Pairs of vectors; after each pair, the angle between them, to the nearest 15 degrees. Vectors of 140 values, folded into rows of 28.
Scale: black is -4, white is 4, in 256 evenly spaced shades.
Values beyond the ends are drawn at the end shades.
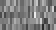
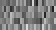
135 degrees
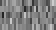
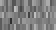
120 degrees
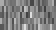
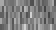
15 degrees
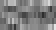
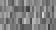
105 degrees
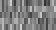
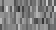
75 degrees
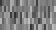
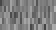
15 degrees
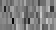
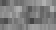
105 degrees
